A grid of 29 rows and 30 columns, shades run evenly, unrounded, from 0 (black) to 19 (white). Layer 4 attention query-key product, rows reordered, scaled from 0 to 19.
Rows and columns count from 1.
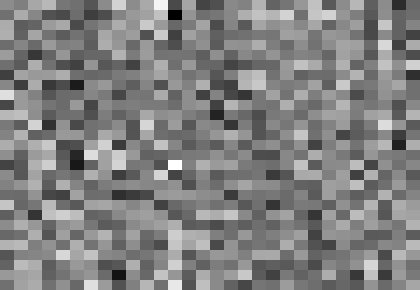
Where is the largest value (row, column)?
17, 13
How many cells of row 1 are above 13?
6
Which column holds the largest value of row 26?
5
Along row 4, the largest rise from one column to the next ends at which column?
12
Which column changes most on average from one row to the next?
1
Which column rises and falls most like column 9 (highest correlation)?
26
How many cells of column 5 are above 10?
11
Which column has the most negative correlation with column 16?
25
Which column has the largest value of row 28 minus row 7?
18
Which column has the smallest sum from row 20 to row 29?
23
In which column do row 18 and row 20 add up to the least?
9
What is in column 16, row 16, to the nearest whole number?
11
